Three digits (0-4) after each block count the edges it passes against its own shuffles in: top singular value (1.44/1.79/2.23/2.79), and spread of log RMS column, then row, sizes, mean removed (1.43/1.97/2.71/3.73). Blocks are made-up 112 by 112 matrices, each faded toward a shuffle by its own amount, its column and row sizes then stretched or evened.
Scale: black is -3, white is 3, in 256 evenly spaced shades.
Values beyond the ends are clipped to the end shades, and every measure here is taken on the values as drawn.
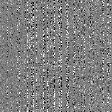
1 4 0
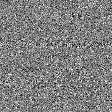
0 0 2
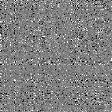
3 2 3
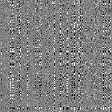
4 4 2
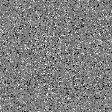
0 1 1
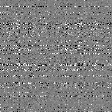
3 2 4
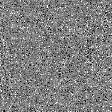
1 1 1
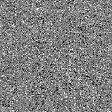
1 2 0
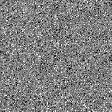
2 1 0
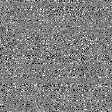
0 1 4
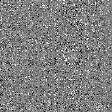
1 3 2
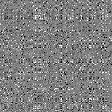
4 2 2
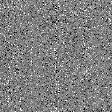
0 2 0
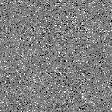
2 1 1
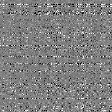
3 3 4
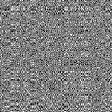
4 1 2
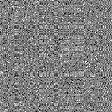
4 1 0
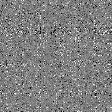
1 2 2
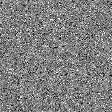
0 0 1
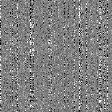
3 4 0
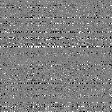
3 2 4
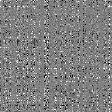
2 4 3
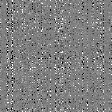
2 4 2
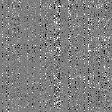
2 4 2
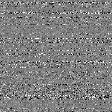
1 0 4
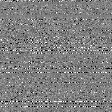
2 0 4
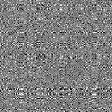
4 1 3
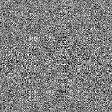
3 2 2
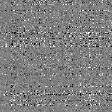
0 3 4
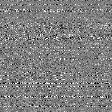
1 1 4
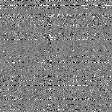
1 2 4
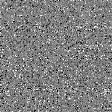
1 0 2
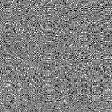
4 1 2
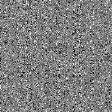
1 3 0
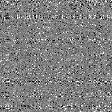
3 1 3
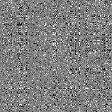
3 3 2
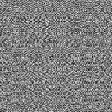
4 0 2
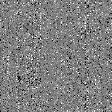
1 3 0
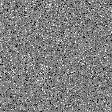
0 0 1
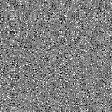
3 1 0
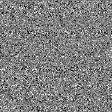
0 1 3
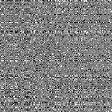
4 1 3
